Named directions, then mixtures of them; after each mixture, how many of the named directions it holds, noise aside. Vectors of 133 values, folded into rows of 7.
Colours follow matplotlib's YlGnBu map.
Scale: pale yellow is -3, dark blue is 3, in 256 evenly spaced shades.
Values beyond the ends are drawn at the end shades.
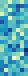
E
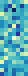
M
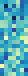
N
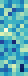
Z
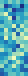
four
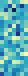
one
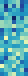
one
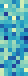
two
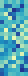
four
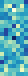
two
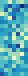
three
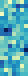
two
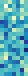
two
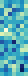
one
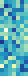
two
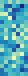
four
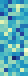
one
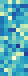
two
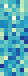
one
